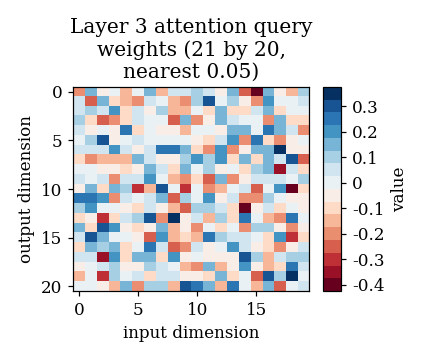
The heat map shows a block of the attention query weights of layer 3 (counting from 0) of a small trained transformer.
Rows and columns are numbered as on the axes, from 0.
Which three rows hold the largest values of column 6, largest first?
13, 16, 9
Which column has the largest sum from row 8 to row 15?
1
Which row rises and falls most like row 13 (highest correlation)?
17
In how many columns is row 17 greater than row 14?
10
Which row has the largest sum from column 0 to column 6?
11
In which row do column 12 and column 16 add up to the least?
18
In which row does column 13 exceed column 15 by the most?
0
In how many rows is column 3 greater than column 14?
10
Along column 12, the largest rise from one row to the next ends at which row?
19
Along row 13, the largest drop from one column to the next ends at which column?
7
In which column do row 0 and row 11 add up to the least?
15
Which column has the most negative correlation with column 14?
2
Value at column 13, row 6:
-0.2
